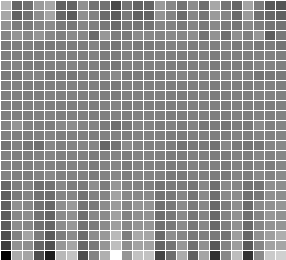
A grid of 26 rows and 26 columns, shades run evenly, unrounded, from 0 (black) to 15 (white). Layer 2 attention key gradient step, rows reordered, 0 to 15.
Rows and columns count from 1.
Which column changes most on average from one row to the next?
11
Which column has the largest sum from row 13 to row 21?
26
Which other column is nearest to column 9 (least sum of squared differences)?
21
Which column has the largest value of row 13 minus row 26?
1
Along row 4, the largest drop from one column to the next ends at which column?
25
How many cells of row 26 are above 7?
17
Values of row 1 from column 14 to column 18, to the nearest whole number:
6 9 8 7 8
